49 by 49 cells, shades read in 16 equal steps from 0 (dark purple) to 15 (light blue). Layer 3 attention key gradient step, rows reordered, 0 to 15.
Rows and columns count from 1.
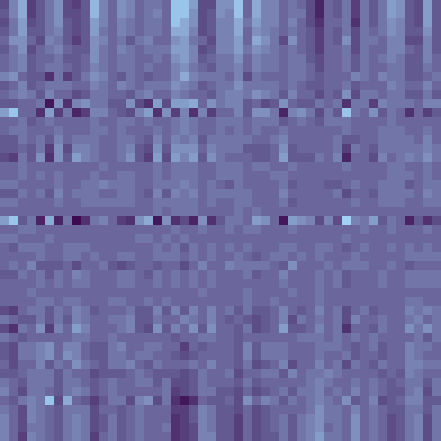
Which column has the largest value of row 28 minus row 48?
20
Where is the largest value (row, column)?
25, 39
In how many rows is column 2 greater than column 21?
12
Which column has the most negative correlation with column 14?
23
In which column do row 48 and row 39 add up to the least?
21
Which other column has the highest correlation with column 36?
47
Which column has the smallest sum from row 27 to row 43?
2
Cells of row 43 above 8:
1
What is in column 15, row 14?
8
